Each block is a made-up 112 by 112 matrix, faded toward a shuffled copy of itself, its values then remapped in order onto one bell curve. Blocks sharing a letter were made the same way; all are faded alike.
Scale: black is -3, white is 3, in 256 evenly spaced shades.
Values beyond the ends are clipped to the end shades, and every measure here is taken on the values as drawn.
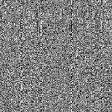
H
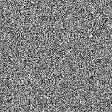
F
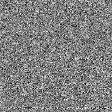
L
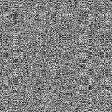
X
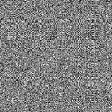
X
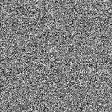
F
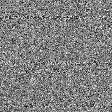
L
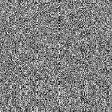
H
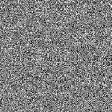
H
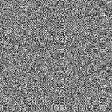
X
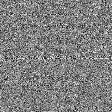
L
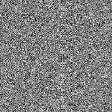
H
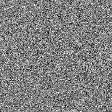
L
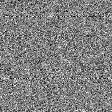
L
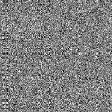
H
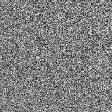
F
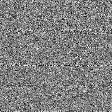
L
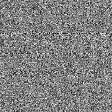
L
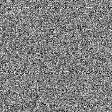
L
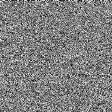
L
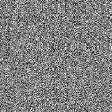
H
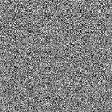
H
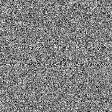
L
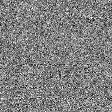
L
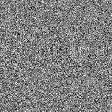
F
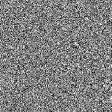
F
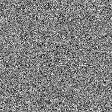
L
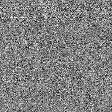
L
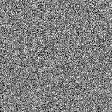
F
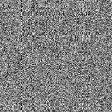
H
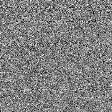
L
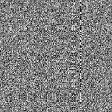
H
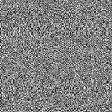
X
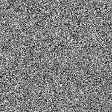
L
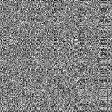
X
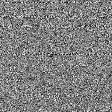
L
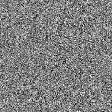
F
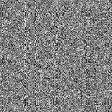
H
